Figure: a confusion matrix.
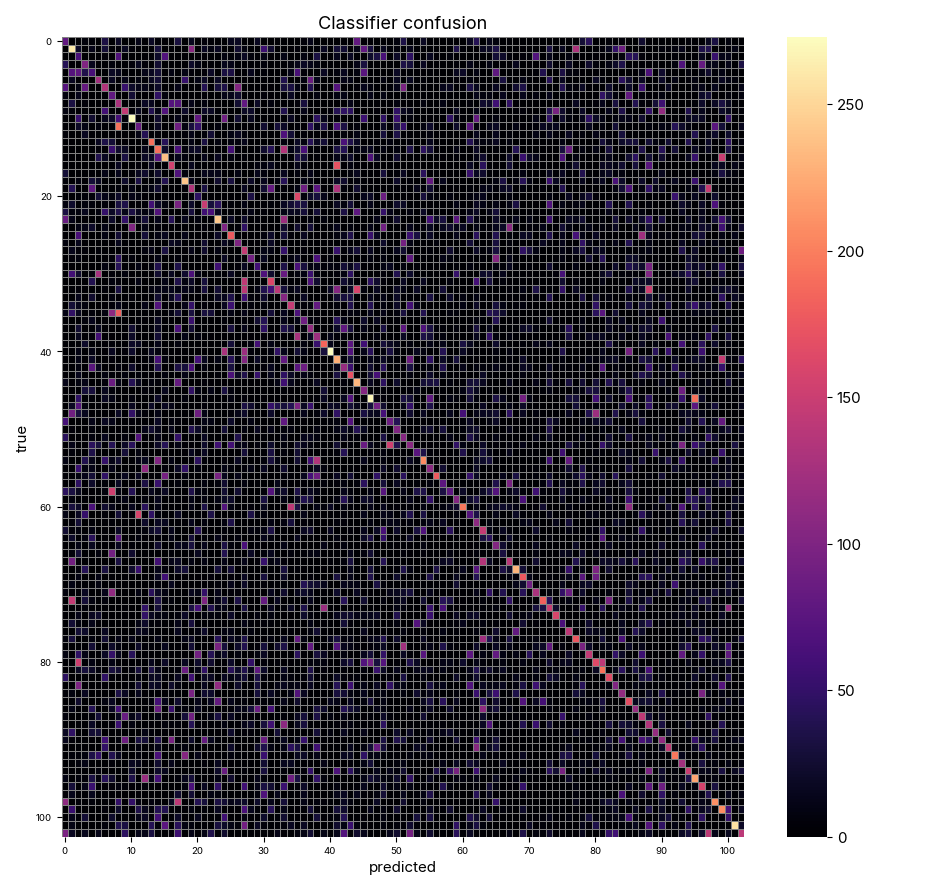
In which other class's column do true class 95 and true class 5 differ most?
12
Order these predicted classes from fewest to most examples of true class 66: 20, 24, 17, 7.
17, 20, 24, 7
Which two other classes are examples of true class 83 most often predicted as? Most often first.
23, 2
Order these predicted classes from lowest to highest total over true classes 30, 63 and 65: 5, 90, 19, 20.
90, 20, 19, 5
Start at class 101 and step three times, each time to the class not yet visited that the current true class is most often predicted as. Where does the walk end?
97
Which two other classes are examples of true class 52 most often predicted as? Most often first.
49, 93
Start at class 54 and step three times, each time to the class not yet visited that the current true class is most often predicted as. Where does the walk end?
8
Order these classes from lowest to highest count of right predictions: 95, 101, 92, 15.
92, 95, 15, 101
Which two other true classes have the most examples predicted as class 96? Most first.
84, 3
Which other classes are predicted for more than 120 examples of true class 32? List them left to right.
27, 44, 88
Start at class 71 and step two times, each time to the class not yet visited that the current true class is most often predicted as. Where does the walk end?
85
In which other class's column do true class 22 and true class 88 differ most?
33
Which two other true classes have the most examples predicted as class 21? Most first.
72, 90
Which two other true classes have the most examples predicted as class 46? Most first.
80, 15
